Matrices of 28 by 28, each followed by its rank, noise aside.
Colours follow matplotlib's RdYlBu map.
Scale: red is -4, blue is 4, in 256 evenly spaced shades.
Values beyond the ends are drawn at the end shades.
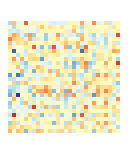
six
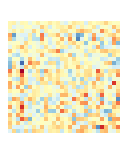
six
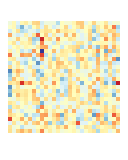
six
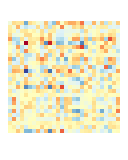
four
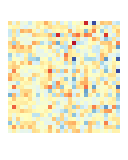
six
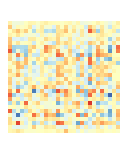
three
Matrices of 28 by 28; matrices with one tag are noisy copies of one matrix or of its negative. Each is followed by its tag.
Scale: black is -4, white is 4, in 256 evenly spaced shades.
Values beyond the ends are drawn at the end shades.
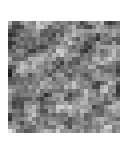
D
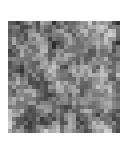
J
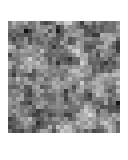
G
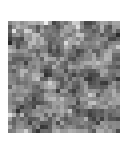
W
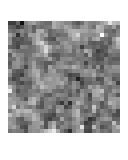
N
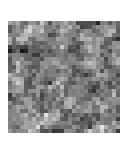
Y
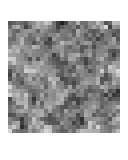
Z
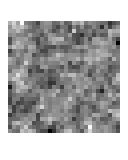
N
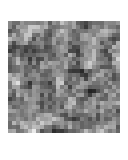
Y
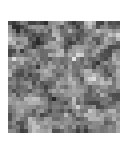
W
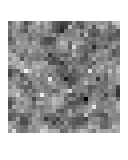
Z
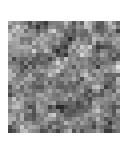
D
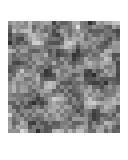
W
